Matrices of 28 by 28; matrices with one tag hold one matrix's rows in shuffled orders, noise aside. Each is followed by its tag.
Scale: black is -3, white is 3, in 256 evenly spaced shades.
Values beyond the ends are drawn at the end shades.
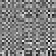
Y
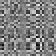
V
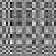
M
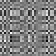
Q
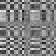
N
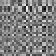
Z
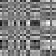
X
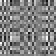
Q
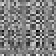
V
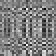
Z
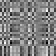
Q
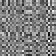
Y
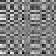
N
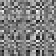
V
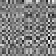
Y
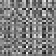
Z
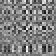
Z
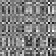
Y
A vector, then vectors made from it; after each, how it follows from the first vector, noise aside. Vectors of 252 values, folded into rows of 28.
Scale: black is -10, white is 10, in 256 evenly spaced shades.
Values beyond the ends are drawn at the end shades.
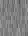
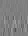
wrapped around, partly zeroed.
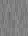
wrapped around, shrunk.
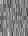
reversed, negated, scaled up.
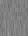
reversed, negated, shrunk.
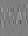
wrapped around, partly zeroed.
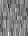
reversed, negated, scaled up.
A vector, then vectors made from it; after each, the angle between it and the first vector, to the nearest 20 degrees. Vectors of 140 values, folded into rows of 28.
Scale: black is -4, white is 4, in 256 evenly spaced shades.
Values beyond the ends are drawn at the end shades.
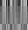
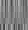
120 degrees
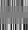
80 degrees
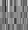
140 degrees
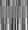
60 degrees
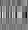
80 degrees
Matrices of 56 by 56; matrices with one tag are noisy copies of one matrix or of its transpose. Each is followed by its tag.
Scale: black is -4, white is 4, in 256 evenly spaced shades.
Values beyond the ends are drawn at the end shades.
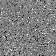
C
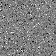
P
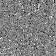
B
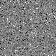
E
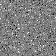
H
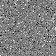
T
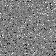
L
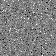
H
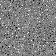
H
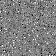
L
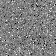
C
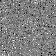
L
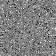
T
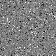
E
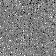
B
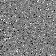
B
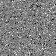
C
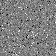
E
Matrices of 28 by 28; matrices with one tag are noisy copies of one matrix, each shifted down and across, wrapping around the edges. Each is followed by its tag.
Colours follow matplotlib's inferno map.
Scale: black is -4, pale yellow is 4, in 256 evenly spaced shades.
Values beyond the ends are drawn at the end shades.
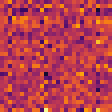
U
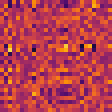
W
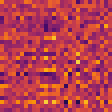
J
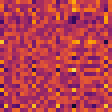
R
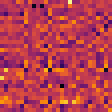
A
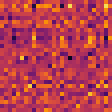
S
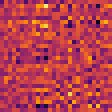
J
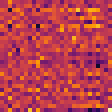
J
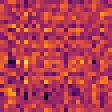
S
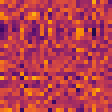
S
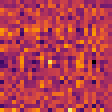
S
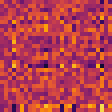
W
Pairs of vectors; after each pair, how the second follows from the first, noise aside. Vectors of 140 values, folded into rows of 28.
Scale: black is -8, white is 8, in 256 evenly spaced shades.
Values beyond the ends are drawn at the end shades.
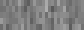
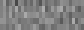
shuffled.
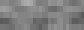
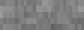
reversed, negated, shrunk.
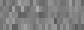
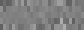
reversed, partly zeroed.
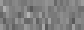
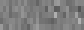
reversed, partly zeroed.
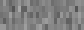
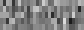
reversed, scaled up.
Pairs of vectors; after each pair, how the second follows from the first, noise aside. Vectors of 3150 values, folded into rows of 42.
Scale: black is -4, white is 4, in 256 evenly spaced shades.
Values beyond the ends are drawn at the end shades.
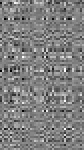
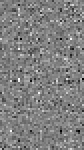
reversed, partly zeroed.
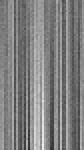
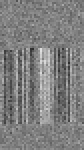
reversed, partly zeroed.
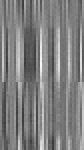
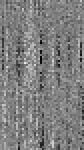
negated, partly zeroed.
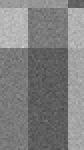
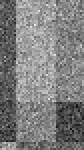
reversed, negated.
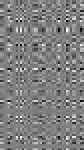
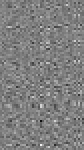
wrapped around, shrunk.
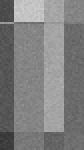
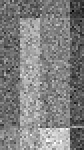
reversed.
